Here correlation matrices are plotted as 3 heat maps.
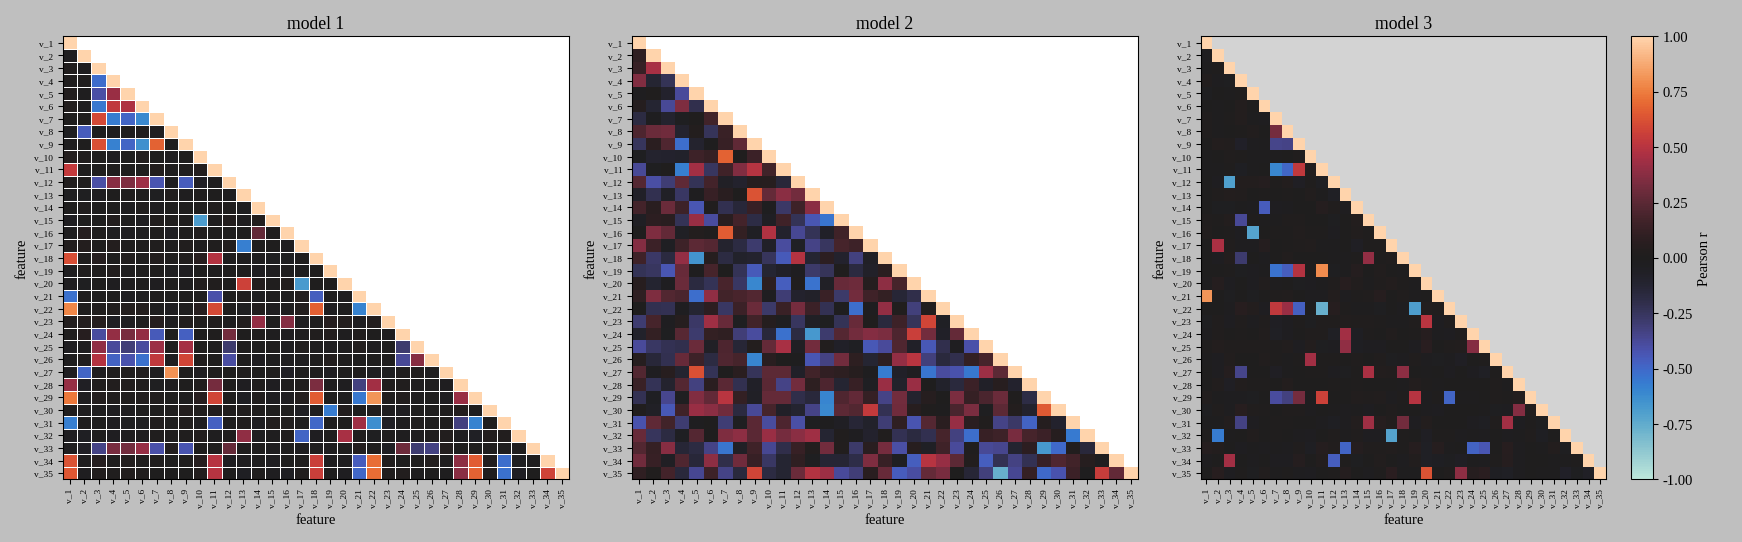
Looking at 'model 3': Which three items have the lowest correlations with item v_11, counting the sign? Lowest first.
v_22, v_7, v_8
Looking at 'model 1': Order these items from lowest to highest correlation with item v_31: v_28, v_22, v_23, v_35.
v_22, v_35, v_28, v_23
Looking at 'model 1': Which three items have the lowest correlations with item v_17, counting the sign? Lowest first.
v_20, v_13, v_32
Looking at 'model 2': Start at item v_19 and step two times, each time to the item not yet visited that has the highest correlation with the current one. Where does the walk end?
v_20
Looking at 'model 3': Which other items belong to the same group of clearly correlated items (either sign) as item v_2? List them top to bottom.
v_17, v_32
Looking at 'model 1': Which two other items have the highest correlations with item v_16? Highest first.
v_23, v_14
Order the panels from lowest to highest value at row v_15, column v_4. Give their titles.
model 3, model 2, model 1
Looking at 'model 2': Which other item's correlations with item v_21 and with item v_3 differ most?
v_6
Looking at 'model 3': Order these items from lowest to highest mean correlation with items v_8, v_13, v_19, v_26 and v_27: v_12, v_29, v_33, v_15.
v_33, v_12, v_29, v_15
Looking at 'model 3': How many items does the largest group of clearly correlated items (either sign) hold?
7
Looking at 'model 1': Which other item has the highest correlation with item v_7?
v_9
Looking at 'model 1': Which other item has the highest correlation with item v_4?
v_6
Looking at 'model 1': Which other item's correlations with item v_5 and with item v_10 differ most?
v_15
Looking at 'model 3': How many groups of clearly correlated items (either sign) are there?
11
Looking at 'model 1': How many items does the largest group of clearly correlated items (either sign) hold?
11
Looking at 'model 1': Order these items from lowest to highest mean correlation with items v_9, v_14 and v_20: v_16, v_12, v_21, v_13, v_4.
v_4, v_12, v_21, v_16, v_13
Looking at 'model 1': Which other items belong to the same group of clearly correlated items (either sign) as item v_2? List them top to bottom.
v_8, v_27
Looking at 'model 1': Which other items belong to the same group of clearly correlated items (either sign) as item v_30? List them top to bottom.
v_19
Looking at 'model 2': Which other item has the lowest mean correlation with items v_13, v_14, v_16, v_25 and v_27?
v_24
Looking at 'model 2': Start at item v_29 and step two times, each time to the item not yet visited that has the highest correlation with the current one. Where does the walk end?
v_17
